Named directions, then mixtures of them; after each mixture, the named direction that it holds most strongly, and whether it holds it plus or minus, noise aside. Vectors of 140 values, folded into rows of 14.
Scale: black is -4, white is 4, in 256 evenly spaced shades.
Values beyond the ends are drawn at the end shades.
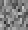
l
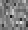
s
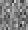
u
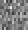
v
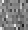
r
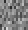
v, minus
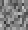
l, plus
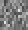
l, minus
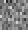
v, plus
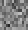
l, plus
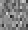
s, plus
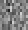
v, plus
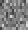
s, minus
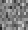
v, minus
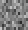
v, plus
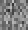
u, minus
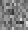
s, minus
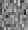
r, minus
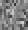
s, plus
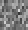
l, minus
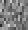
l, minus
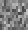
l, minus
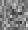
l, minus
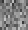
u, minus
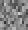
l, plus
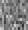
r, plus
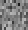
v, minus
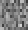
u, minus
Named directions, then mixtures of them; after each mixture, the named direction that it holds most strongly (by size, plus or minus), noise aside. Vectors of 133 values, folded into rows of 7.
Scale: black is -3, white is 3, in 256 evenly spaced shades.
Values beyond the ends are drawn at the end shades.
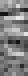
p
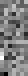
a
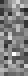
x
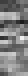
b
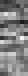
b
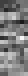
b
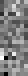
a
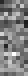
x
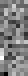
a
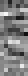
p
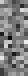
x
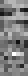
p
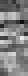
b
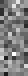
x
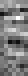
p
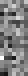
a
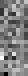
a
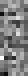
a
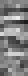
p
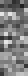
b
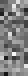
x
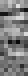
p
